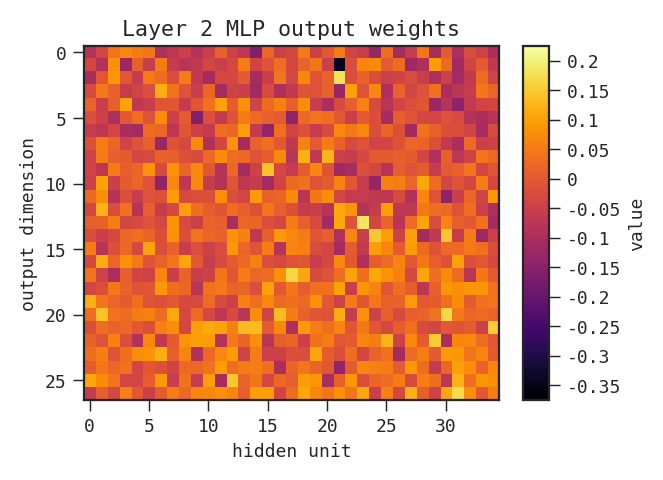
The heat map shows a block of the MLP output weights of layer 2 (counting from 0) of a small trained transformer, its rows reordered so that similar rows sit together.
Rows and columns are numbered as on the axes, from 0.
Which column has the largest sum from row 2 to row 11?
18
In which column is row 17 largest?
17
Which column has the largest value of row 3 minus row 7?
6
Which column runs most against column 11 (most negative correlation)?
29
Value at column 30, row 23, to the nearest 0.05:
0.1
